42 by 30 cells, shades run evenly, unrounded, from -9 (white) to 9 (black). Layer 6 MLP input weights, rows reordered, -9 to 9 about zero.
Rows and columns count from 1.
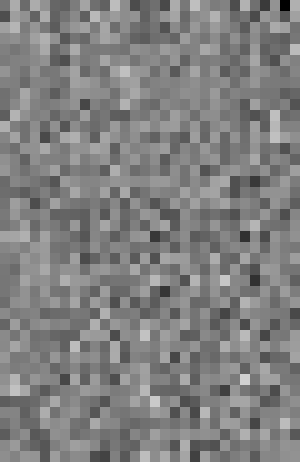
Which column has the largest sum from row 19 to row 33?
9
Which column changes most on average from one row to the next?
25
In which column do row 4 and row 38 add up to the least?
5
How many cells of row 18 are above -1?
21
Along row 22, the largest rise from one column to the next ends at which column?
16
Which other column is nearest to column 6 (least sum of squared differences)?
24
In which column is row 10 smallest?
13
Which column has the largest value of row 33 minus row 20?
27
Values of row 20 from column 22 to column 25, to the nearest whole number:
1 2 3 0
